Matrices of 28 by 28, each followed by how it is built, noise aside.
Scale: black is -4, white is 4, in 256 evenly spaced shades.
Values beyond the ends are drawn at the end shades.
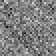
Toeplitz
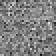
blocks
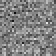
blocks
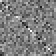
diagonal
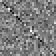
diagonal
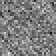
Toeplitz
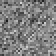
Hankel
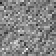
Hankel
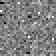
sparse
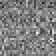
low rank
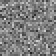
noise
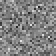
noise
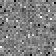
sparse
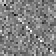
diagonal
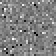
sparse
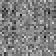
blocks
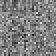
blocks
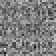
blocks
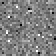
sparse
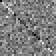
diagonal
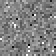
sparse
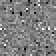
sparse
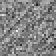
Hankel
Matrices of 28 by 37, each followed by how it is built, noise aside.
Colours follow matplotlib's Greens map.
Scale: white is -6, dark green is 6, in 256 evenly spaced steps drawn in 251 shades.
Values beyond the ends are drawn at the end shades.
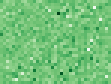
sparse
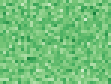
repeating columns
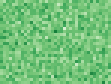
noise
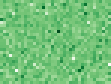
sparse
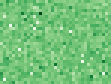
sparse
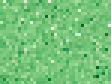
sparse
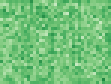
blocks
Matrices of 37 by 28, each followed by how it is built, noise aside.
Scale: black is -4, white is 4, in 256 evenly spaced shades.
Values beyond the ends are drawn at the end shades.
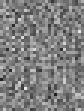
blocks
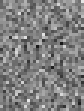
noise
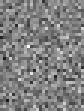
noise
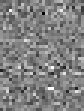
uneven rows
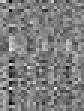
low rank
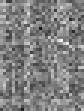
blocks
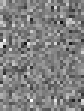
low rank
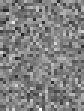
noise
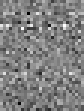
uneven rows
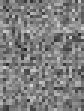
blocks
